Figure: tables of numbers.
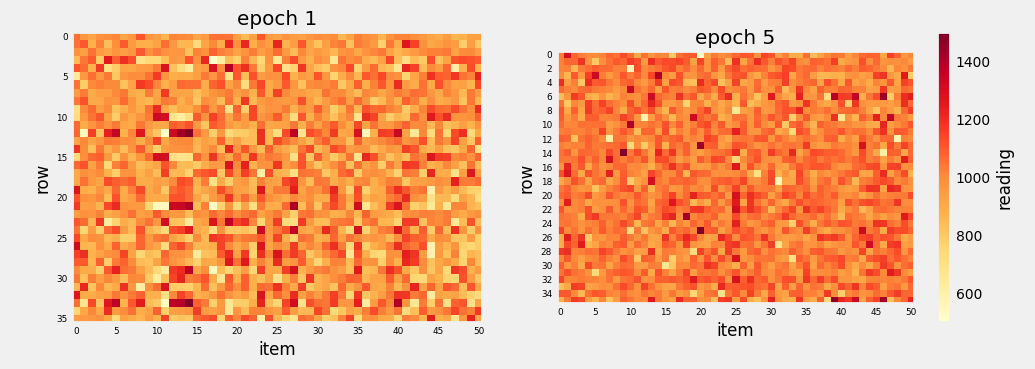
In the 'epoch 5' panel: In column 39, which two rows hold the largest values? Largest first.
35, 6
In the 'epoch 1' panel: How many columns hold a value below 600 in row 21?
3
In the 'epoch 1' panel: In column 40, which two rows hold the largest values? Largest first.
33, 12
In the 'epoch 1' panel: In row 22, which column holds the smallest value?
27
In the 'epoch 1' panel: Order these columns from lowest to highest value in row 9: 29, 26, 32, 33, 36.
32, 33, 29, 26, 36
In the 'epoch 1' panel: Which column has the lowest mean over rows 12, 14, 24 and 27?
44
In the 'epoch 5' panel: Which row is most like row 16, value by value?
21
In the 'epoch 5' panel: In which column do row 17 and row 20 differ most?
28
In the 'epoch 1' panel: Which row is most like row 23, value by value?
4
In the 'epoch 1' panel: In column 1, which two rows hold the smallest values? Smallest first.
12, 33
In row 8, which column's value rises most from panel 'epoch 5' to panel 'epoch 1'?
25
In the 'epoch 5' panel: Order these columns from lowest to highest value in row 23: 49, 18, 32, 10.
10, 32, 49, 18
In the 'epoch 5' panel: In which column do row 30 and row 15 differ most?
15
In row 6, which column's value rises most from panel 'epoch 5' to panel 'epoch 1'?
38
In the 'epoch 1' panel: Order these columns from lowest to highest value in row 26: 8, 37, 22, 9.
22, 37, 9, 8
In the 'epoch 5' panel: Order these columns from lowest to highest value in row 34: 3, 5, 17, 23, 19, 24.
23, 19, 3, 17, 24, 5
